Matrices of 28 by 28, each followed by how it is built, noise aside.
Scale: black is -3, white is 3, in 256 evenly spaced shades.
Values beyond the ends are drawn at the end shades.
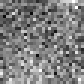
smooth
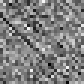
Toeplitz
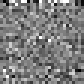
uneven rows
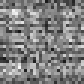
blocks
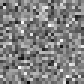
noise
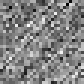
Hankel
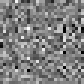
low rank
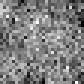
smooth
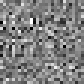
low rank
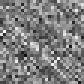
Toeplitz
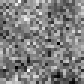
smooth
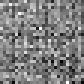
blocks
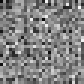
blocks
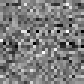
uneven rows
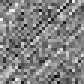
Hankel
